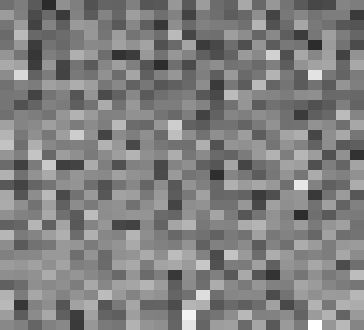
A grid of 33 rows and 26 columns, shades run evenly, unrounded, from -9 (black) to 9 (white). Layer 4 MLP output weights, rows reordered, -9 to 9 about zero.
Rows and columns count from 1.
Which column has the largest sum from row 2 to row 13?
2
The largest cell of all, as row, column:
33, 23
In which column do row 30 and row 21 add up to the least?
13
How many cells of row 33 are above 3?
4
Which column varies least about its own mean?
21
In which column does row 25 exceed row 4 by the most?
22
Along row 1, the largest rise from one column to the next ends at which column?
5
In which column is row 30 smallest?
20
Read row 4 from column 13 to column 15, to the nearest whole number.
4 -4 -1
